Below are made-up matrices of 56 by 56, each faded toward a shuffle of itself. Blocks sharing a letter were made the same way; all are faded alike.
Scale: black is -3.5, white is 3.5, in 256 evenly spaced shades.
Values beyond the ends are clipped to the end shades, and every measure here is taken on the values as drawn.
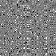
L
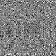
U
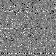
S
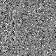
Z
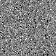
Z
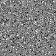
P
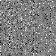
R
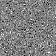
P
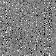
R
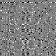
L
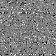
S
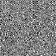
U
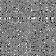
L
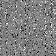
R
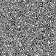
Z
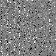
R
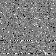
S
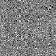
U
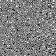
P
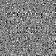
U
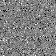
S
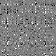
L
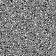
Z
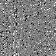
R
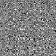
U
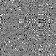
L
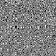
U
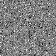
Z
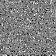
S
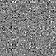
U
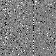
R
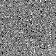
Z
